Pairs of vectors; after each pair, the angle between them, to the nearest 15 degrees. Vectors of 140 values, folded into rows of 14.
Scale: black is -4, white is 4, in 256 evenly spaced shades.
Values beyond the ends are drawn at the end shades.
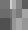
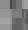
165 degrees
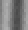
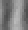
165 degrees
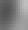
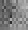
45 degrees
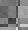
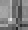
135 degrees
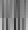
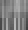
165 degrees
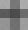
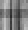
45 degrees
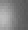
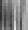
135 degrees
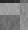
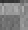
15 degrees
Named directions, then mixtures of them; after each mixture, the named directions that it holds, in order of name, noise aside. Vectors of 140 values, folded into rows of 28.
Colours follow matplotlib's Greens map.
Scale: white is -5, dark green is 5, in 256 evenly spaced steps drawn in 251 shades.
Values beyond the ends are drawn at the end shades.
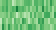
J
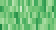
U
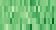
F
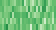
F, U.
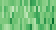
F.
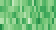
F, J, U.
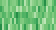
F, J, U.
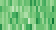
F, U.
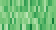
F, J, U.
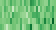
F.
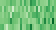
F.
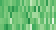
F.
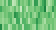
U.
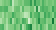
F, J, U.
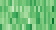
F, U.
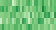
J, U.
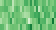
F, J, U.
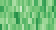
U.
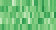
J, U.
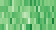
F, J, U.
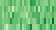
F.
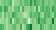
F, J, U.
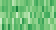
J.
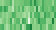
F, J, U.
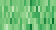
F.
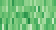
F, J.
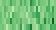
F.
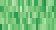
U.
